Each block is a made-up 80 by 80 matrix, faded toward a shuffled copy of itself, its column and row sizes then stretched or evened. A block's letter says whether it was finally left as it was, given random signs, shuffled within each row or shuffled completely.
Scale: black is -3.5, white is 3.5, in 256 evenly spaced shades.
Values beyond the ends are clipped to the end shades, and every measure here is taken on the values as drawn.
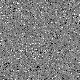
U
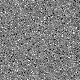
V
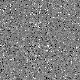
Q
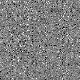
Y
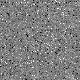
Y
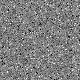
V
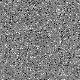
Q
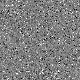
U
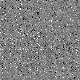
Q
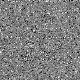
U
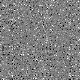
Y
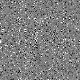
Y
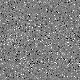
U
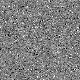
U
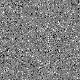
Q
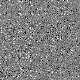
Q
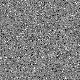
U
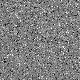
V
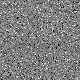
V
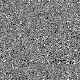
Q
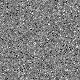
V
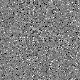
Y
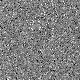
V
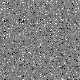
Q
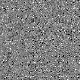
Y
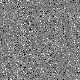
Q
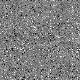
Q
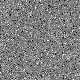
V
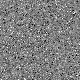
V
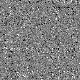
Q
